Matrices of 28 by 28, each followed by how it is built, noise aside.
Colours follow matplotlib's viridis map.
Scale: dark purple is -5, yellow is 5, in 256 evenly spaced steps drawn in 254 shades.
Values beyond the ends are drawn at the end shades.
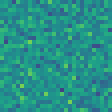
noise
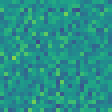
blocks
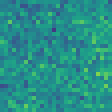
smooth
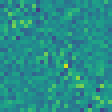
block diagonal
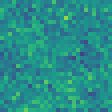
smooth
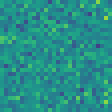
noise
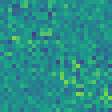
block diagonal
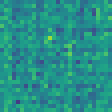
blocks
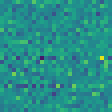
uneven rows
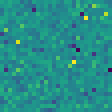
sparse
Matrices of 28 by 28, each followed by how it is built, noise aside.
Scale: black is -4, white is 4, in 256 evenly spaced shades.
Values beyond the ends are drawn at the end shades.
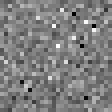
sparse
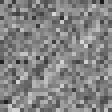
Hankel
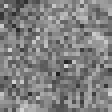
smooth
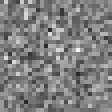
noise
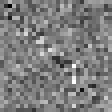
banded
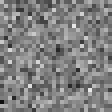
noise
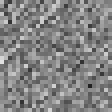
Hankel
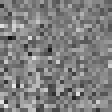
lower triangular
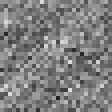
Hankel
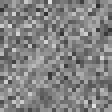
Hankel
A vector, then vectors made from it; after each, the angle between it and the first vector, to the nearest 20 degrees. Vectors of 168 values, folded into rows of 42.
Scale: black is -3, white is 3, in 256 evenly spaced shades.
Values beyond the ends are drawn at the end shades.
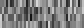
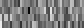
80 degrees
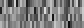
60 degrees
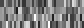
80 degrees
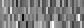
100 degrees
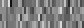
80 degrees
